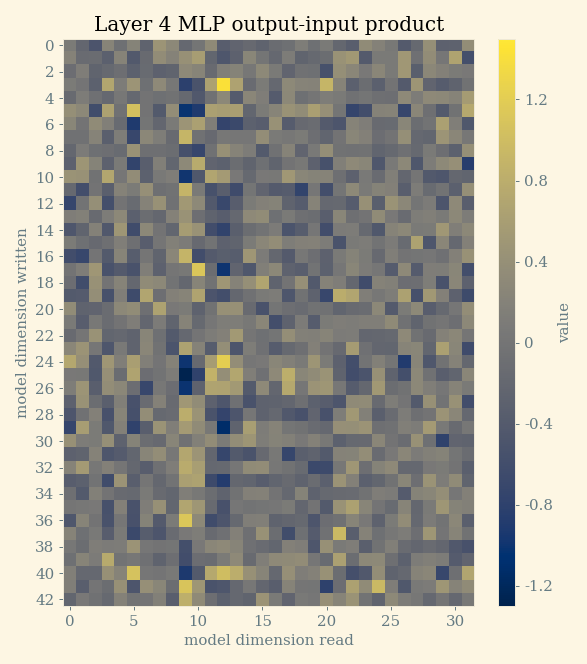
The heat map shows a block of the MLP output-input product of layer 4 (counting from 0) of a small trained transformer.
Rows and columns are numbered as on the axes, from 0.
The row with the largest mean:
40
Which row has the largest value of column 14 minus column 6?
29
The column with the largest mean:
9
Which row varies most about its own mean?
5
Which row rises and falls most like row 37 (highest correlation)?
2
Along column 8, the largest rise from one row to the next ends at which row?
24
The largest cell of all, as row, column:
3, 12
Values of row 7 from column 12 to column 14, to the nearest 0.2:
0 0 0
